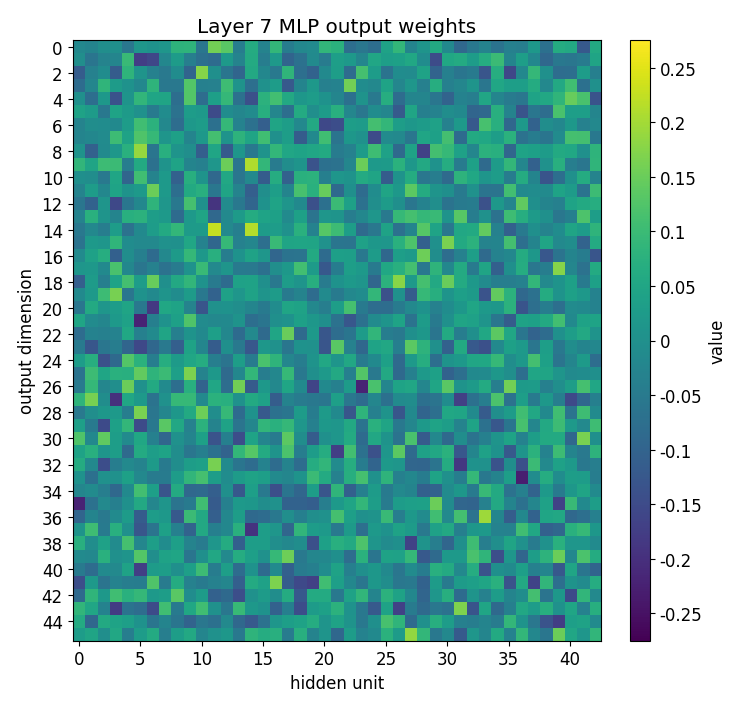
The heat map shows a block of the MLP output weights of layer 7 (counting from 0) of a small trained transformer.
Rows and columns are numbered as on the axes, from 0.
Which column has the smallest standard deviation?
7
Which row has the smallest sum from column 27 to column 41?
27
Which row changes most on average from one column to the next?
26
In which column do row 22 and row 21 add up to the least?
5
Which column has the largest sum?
9
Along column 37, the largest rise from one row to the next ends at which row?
42
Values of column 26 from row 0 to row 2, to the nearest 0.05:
0.1 0.05 0
